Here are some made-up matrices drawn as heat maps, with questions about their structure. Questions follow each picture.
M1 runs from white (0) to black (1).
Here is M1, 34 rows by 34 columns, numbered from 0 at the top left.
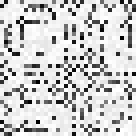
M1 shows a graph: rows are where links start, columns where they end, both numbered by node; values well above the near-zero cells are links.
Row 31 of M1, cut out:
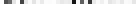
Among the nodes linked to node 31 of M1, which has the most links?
node 18
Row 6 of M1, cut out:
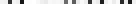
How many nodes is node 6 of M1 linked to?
8
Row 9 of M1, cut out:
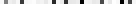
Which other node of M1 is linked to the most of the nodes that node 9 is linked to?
node 0
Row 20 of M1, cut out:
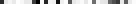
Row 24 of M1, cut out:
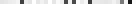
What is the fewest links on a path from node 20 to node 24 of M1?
3
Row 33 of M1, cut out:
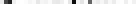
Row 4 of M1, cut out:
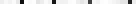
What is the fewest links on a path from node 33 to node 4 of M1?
2
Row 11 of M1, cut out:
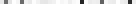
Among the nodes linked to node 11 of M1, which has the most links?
node 32
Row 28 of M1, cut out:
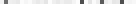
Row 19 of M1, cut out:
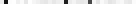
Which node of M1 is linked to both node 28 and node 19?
node 1
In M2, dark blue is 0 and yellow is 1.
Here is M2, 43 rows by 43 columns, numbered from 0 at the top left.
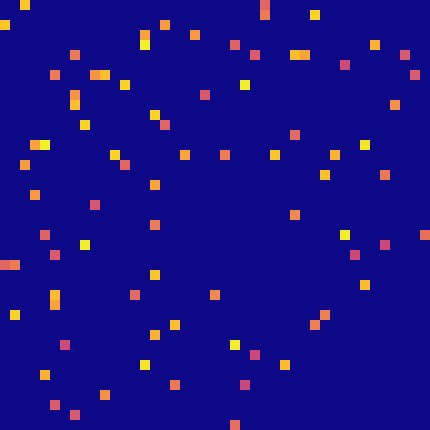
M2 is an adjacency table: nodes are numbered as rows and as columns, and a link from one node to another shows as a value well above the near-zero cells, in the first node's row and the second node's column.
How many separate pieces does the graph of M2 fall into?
4
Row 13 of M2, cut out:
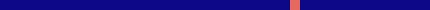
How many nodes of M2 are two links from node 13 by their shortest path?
2
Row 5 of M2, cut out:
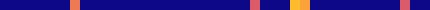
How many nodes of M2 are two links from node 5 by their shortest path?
6
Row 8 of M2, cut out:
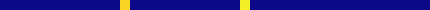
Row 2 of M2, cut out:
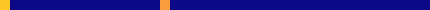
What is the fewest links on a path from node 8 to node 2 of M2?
3
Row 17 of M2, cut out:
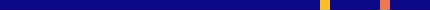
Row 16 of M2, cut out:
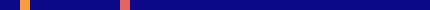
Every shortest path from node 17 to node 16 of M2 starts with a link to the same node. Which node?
node 38
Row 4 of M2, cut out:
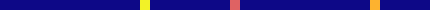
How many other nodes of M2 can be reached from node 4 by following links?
10
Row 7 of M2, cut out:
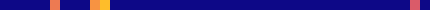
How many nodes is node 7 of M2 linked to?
4
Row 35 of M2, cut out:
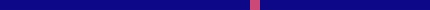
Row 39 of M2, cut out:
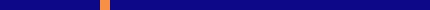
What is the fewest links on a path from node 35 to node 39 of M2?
5
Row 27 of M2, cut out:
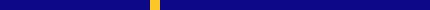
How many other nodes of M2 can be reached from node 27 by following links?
5
